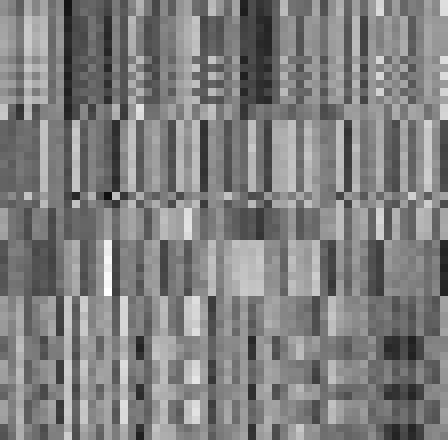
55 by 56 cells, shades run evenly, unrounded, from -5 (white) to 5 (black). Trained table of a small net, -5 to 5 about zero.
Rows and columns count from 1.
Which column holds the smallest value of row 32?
14
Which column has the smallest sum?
25
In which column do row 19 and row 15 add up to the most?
9
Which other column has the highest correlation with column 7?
11
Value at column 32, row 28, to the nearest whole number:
2
